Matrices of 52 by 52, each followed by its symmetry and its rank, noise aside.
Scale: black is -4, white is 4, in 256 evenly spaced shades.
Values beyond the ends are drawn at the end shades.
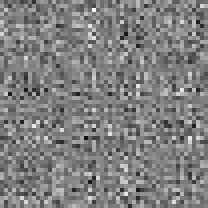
antisymmetric, rank six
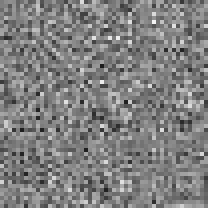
antisymmetric, rank eight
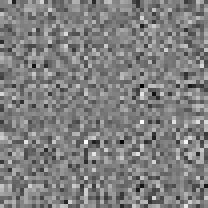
antisymmetric, rank six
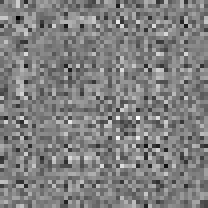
symmetric, rank six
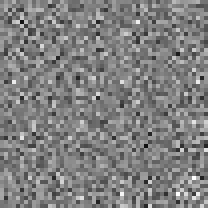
symmetric, rank eight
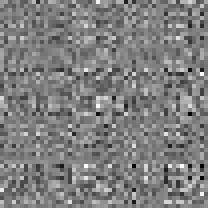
no symmetry, rank four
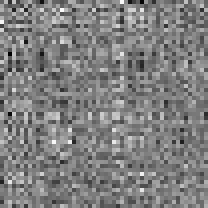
no symmetry, rank four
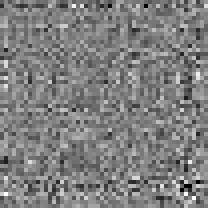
no symmetry, rank six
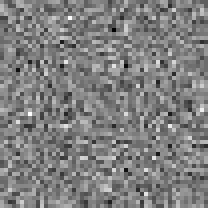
antisymmetric, rank eight
